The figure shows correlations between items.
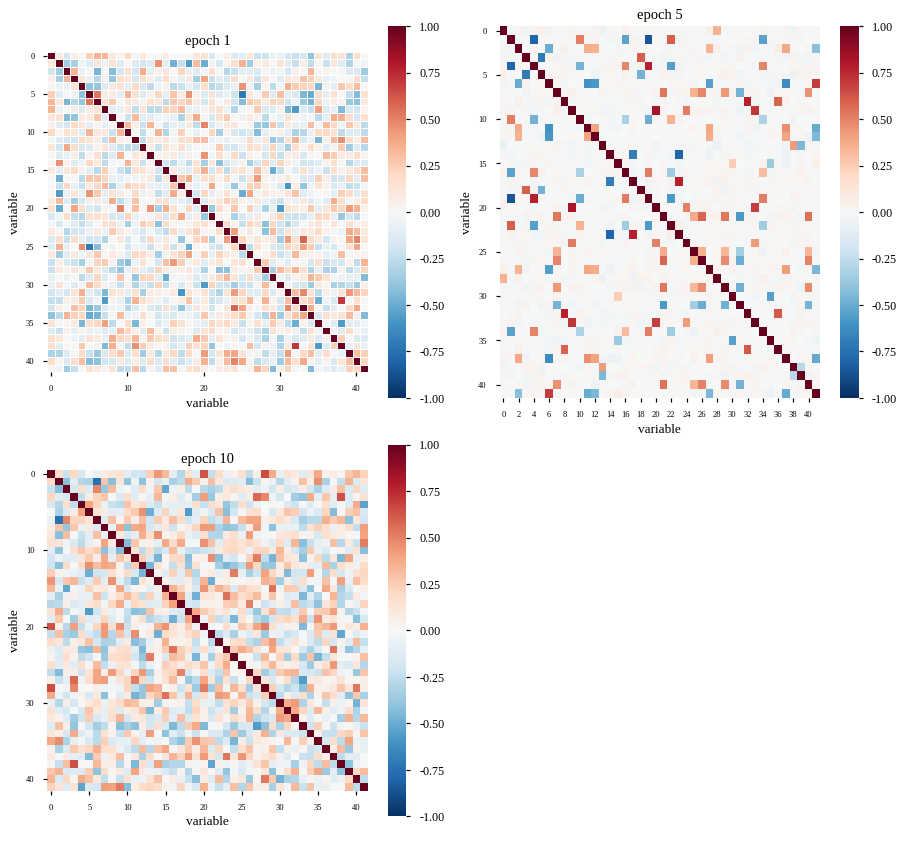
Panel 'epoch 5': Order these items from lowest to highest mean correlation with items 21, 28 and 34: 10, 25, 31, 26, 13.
31, 10, 13, 25, 26
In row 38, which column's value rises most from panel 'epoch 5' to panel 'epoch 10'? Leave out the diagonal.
3
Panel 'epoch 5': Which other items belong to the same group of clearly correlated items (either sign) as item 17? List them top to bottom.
14, 23
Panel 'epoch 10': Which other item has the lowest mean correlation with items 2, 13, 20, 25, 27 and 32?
33
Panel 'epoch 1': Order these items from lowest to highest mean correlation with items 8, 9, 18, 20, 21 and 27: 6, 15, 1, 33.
1, 33, 15, 6
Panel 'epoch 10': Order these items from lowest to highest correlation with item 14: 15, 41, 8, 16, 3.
16, 15, 41, 3, 8
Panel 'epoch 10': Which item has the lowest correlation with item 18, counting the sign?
5
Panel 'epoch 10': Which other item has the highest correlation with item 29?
15
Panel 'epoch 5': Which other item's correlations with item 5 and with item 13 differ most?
3
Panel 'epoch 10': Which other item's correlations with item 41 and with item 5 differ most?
4
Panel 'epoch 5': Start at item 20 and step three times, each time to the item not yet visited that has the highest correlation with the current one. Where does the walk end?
24
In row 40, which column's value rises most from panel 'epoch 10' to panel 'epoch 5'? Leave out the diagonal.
26
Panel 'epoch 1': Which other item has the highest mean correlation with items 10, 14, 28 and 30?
5
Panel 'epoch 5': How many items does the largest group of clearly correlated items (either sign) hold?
7
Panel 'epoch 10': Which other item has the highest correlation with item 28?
0
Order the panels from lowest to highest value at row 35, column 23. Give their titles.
epoch 10, epoch 5, epoch 1
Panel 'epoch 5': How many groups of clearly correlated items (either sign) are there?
10
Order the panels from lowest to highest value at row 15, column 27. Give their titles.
epoch 5, epoch 10, epoch 1
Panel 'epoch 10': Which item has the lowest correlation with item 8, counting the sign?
1
